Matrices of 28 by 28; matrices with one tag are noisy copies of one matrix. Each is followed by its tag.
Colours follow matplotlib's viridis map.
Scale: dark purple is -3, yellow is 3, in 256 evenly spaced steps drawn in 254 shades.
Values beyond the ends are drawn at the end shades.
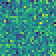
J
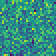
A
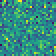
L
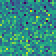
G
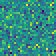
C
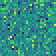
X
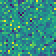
X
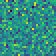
X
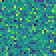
A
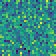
J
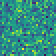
L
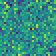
X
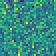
X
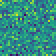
A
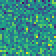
G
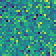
J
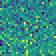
G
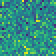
G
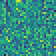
L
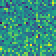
G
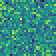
A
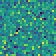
C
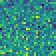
G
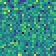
X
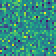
L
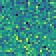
G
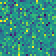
X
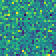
A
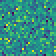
L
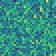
J
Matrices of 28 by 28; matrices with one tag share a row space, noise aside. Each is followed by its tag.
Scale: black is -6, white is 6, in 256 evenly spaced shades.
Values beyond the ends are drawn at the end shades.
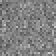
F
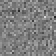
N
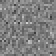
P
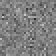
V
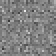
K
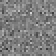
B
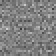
F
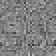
V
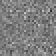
N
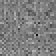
P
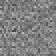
P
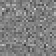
V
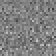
B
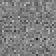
B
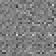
F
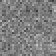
K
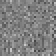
N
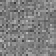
P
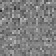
B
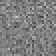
V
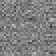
P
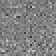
V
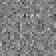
K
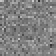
P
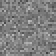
P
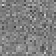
V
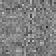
V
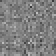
V
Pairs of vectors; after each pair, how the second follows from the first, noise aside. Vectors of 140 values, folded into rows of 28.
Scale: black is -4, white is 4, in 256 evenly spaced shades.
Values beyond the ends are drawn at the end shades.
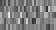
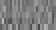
wrapped around, negated, shrunk.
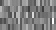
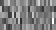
copied.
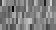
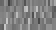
reversed, partly zeroed.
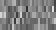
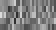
copied.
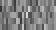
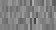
wrapped around, negated, shrunk.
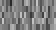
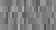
reversed, shrunk.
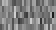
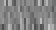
reversed, partly zeroed.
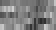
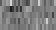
reversed, partly zeroed.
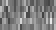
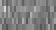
reversed, shrunk.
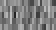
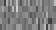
wrapped around, partly zeroed.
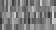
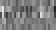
reversed, partly zeroed.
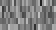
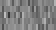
wrapped around, negated, shrunk.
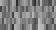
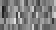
wrapped around, negated.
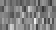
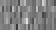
reversed, partly zeroed.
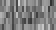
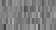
reversed, shrunk.
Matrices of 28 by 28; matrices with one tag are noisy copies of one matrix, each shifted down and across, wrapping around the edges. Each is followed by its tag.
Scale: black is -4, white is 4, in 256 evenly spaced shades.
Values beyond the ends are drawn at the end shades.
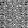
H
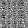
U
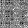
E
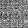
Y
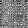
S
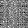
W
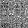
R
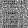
W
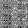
E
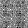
E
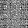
W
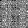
E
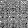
Y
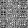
S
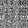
R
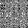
R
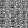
U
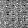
U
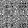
R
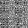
E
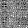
S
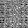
H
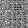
H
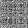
Y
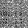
R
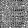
W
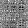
S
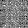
W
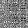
S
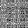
E
